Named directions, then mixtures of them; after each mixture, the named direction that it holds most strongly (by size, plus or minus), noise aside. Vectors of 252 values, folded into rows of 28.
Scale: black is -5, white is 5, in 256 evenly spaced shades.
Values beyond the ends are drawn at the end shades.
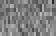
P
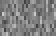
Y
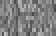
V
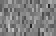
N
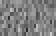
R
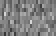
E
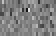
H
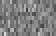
V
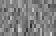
R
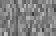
V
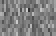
H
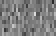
Y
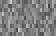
N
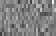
P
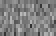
E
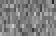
P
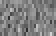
R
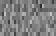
E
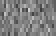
E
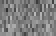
P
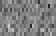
N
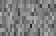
N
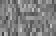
V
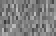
Y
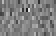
H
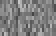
V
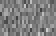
N
